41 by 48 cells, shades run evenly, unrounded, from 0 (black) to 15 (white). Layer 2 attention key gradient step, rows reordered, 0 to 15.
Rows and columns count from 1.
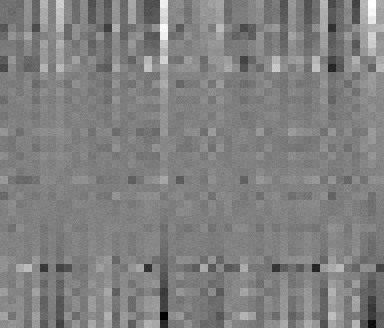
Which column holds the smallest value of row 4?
42
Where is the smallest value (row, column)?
40, 21
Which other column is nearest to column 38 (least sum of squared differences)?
24
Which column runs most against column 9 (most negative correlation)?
18
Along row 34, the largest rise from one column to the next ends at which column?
41
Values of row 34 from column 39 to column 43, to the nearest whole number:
7 2 9 10 11
